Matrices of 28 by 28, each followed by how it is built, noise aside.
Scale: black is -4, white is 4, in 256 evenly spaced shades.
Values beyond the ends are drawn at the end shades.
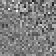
upper triangular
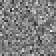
noise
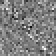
banded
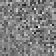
upper triangular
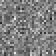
blocks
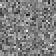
noise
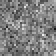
smooth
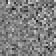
upper triangular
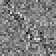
banded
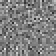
low rank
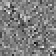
banded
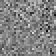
upper triangular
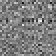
low rank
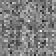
blocks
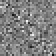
banded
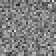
noise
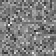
noise
